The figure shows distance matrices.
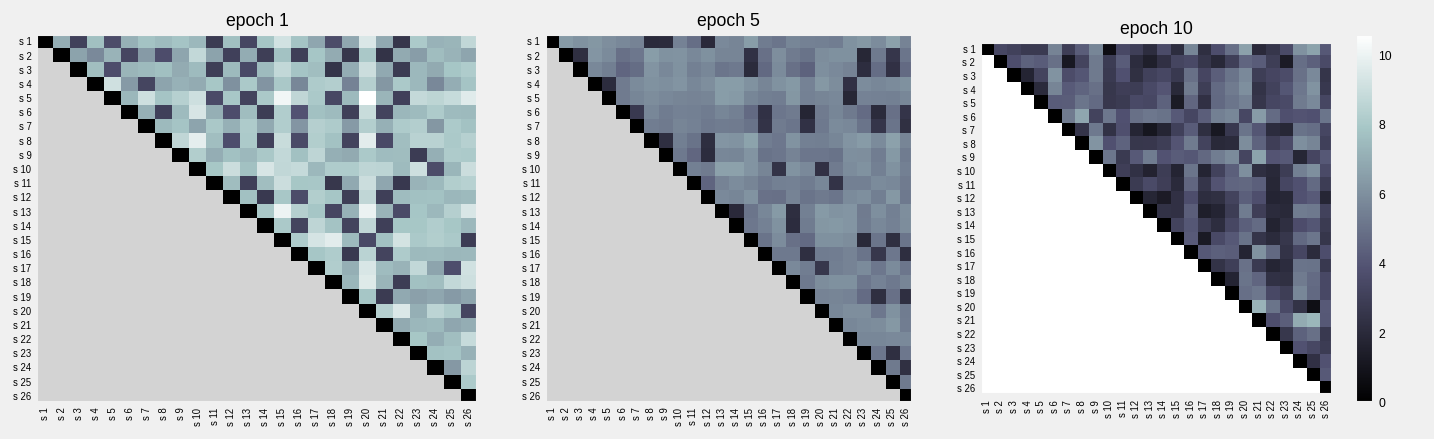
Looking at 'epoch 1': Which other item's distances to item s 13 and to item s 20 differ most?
s 5
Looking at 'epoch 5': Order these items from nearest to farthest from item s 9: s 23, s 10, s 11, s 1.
s 1, s 11, s 10, s 23
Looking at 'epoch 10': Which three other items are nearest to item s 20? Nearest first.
s 25, s 16, s 24
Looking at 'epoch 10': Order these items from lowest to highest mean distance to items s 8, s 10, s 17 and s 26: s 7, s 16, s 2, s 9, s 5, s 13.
s 13, s 7, s 2, s 5, s 16, s 9
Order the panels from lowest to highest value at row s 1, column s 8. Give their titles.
epoch 5, epoch 10, epoch 1
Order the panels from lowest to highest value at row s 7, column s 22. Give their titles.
epoch 10, epoch 5, epoch 1
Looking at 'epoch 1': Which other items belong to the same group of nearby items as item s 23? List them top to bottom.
s 9
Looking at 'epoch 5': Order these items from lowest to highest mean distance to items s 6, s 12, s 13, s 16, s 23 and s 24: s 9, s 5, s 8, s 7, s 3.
s 7, s 3, s 9, s 8, s 5
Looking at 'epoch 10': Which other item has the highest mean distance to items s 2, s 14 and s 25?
s 21
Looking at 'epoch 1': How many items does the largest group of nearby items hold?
8
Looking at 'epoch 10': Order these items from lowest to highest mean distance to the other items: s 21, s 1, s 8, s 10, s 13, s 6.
s 13, s 10, s 1, s 8, s 21, s 6
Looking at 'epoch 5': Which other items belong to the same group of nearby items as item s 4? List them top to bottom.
s 5, s 22
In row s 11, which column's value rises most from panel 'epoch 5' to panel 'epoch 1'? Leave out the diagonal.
s 21
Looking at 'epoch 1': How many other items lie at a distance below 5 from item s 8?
7
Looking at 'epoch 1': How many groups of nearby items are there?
7
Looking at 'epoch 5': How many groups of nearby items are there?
7
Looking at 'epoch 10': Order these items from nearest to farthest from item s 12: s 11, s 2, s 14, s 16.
s 14, s 2, s 11, s 16
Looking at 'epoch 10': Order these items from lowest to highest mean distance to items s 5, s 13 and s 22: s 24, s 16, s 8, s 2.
s 2, s 8, s 16, s 24
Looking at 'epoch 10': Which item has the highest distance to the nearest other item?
s 6
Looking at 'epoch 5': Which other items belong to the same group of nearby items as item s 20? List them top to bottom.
s 10, s 17
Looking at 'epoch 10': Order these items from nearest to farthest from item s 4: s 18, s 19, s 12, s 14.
s 12, s 14, s 18, s 19
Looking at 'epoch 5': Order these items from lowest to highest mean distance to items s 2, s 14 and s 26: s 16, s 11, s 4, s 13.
s 16, s 13, s 11, s 4
